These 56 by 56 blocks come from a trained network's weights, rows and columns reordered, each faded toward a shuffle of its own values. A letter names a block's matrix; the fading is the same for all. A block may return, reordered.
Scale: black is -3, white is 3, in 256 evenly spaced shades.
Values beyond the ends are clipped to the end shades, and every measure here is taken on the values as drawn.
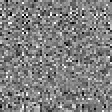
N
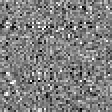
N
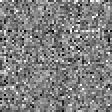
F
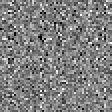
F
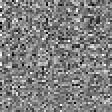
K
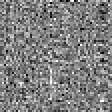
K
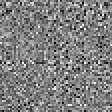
K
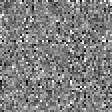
F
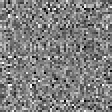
K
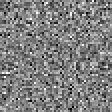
K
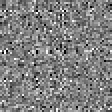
F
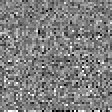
N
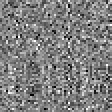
K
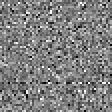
K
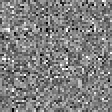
F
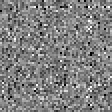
F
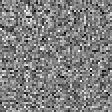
K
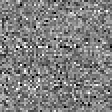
N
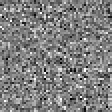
F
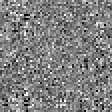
F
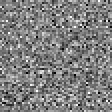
K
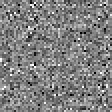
F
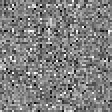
F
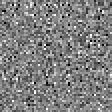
F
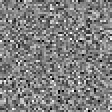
K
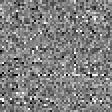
N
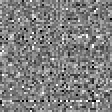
N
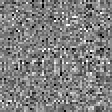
K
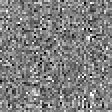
F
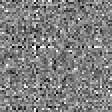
N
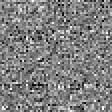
K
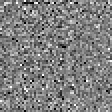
F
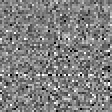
N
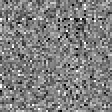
F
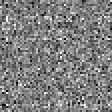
F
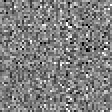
F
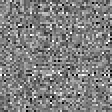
N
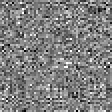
K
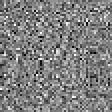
K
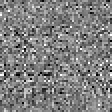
N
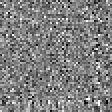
F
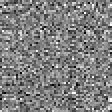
K
